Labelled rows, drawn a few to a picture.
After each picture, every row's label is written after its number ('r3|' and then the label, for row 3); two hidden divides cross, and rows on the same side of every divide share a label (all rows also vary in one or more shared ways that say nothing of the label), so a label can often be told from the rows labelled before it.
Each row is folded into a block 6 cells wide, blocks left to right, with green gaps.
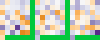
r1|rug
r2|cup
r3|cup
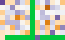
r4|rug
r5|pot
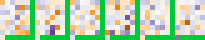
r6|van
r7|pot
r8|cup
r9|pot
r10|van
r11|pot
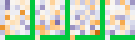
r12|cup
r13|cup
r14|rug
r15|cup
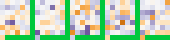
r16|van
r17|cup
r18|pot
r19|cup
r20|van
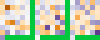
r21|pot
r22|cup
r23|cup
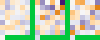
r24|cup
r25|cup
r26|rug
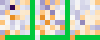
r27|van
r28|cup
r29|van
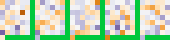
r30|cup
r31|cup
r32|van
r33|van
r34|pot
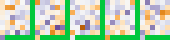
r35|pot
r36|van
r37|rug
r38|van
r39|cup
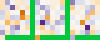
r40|cup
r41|van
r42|pot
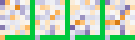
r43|rug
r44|pot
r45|pot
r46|pot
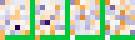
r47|rug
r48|van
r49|rug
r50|cup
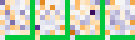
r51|rug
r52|rug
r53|rug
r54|rug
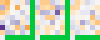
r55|rug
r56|rug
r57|rug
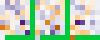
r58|cup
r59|pot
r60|van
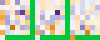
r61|rug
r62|rug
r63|van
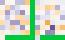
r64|rug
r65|pot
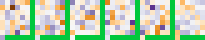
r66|pot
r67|rug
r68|rug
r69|cup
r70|van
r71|rug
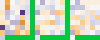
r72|rug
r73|cup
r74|cup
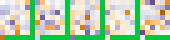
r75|van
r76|rug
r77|pot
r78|cup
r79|cup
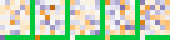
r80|pot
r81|van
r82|cup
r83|van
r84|rug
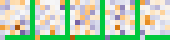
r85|cup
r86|van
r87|van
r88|pot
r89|cup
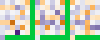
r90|pot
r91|rug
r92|van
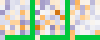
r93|cup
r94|cup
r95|rug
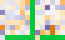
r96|cup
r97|van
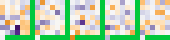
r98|pot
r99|rug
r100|van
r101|rug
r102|cup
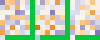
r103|rug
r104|cup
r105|cup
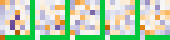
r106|van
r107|rug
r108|rug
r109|cup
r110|cup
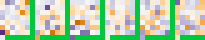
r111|cup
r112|van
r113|pot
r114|cup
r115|cup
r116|rug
